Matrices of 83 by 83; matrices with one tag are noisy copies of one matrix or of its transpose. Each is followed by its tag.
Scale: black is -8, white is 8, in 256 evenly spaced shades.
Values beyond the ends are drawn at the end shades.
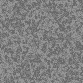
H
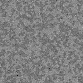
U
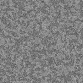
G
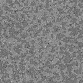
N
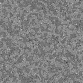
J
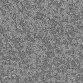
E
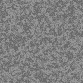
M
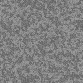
J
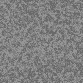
N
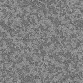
J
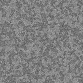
U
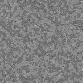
J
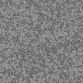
E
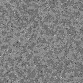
N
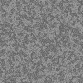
U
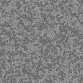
U
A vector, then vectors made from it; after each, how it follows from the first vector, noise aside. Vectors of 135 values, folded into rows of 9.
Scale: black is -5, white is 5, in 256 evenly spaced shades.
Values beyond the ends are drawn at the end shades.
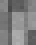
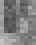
wrapped around, negated.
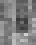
wrapped around, negated.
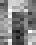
negated, scaled up.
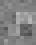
wrapped around, negated, partly zeroed.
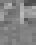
wrapped around, negated, partly zeroed.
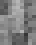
reversed.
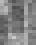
reversed, negated.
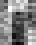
negated, scaled up.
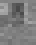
reversed, negated, partly zeroed.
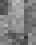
reversed.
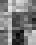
negated, scaled up.
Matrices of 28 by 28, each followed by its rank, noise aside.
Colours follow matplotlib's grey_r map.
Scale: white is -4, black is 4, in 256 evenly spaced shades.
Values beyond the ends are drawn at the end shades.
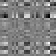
one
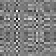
two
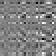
two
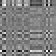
one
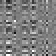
two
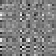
two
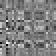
two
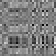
two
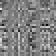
three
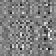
four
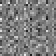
three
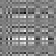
one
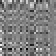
two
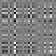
one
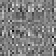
four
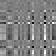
one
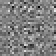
four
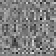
four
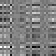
one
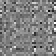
four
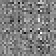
four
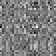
four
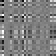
one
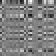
one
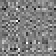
four
